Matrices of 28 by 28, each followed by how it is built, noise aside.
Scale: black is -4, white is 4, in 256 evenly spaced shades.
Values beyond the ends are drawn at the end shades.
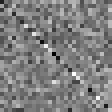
diagonal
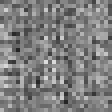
blocks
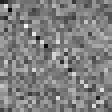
diagonal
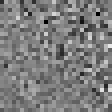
upper triangular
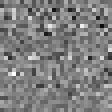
uneven rows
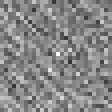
Toeplitz
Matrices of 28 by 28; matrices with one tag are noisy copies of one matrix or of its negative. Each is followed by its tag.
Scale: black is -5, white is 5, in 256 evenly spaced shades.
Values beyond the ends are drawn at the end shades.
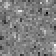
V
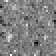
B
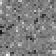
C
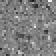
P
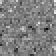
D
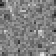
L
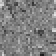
L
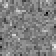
V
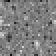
B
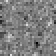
B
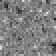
V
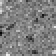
C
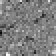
C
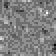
V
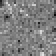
L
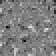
D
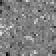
C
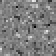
P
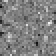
B
